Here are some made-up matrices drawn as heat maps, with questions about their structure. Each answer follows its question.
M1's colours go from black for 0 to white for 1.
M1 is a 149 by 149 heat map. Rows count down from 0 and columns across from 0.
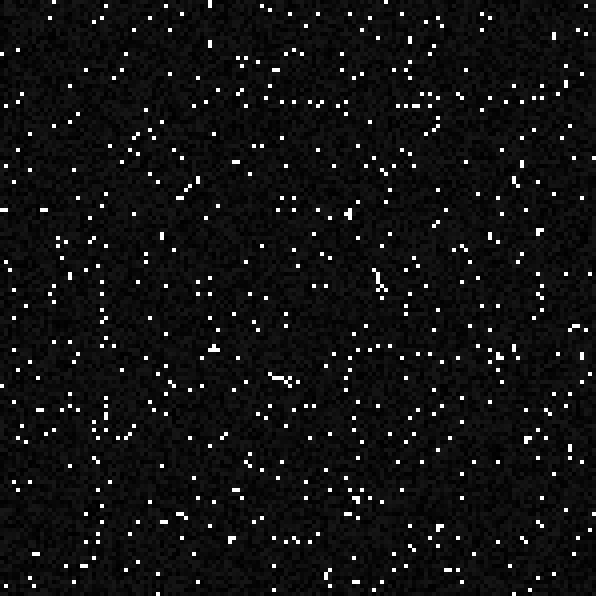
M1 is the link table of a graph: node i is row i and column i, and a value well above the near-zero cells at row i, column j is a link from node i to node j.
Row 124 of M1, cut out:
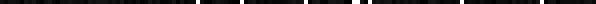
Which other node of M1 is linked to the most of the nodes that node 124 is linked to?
node 145
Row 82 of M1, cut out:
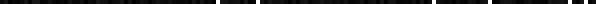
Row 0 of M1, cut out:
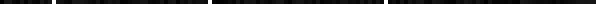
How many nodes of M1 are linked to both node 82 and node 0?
0
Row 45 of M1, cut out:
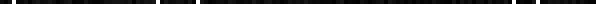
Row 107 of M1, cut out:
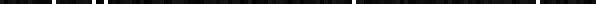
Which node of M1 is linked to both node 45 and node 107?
node 134
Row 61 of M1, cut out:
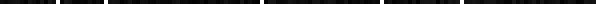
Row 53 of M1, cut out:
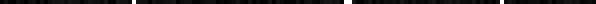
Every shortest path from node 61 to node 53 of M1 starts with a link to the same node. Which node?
node 95
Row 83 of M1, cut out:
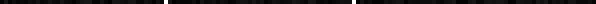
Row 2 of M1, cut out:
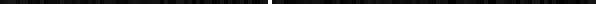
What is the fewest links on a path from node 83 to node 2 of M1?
6
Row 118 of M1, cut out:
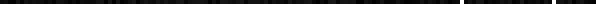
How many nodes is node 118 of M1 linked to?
2
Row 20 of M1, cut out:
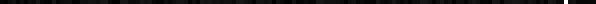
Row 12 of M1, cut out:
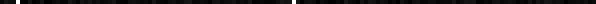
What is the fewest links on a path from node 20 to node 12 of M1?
5
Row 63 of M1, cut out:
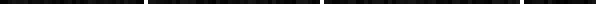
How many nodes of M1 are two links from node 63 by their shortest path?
8
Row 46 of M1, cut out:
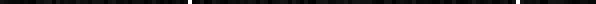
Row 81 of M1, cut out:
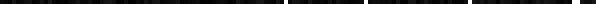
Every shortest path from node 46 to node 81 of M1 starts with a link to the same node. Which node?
node 129
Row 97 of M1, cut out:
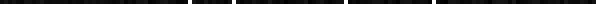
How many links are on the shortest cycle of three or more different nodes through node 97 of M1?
5
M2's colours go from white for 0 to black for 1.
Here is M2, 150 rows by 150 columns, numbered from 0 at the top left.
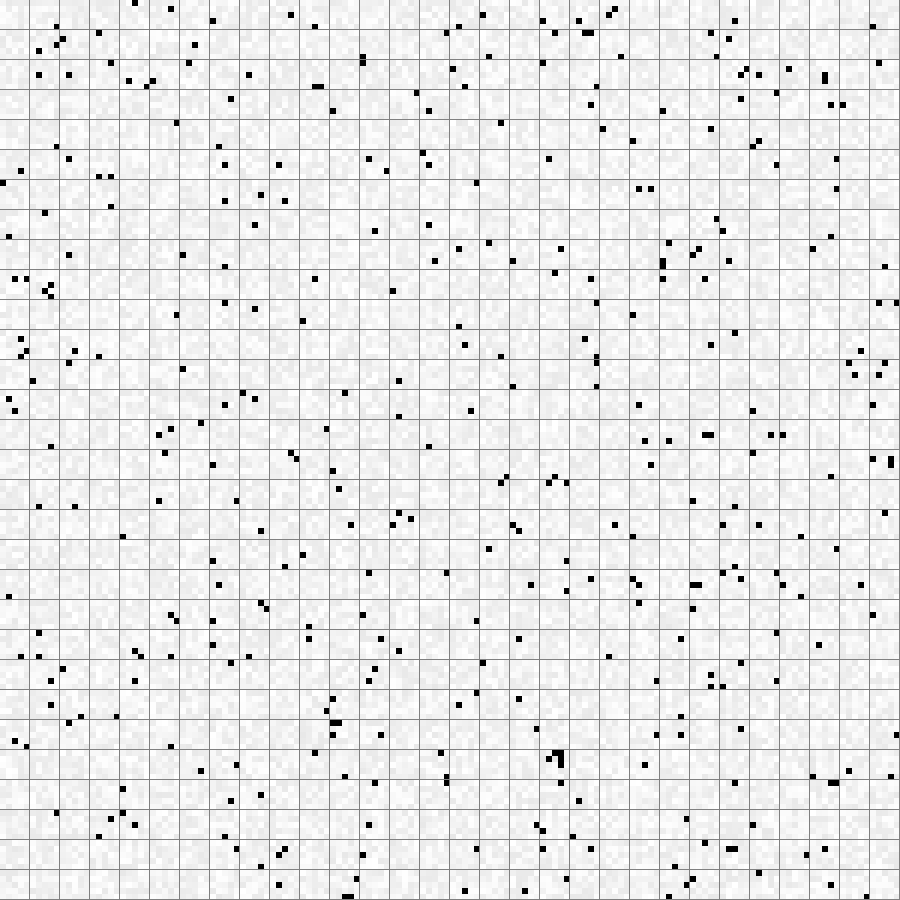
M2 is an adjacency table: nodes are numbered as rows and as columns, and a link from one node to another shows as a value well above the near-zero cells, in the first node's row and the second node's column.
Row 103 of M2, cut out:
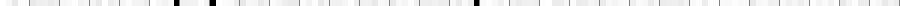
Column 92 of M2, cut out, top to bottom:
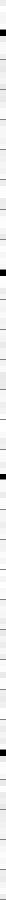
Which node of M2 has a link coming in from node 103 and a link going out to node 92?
node 79
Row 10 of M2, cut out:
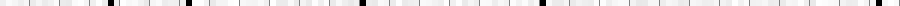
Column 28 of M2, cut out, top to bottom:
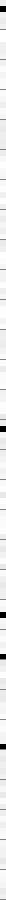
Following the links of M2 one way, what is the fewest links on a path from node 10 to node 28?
3
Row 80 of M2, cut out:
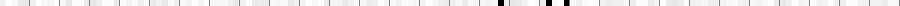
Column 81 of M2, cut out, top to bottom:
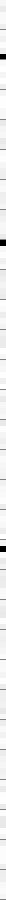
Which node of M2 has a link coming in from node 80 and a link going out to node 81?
node 91
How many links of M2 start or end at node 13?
4
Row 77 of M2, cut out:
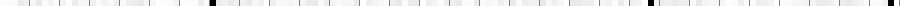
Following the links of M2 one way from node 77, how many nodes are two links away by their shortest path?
4
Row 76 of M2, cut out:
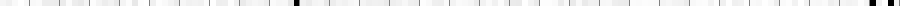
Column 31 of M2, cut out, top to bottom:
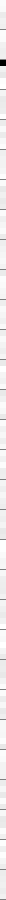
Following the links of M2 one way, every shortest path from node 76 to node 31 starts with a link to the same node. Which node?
node 49
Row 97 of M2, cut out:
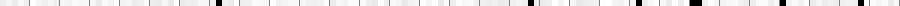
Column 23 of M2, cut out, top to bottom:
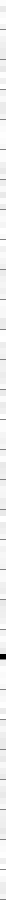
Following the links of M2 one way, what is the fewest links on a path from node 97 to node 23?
4
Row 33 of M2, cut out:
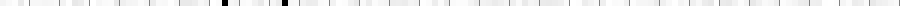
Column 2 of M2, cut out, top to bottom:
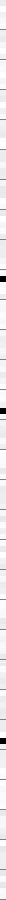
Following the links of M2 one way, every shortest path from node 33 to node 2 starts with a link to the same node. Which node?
node 47
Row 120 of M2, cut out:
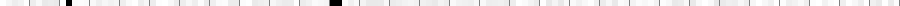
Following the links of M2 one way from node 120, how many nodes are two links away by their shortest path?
6
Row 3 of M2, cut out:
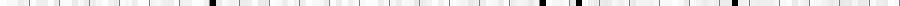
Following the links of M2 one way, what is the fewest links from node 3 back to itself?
3
